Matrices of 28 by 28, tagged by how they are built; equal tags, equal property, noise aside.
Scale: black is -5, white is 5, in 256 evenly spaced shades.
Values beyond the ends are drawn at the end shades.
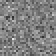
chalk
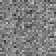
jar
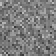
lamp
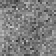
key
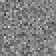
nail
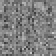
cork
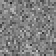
nail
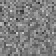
chalk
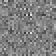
chalk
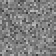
nail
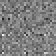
chalk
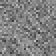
lamp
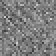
lamp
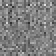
chalk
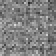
cork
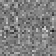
chalk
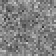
key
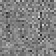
chalk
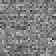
cork
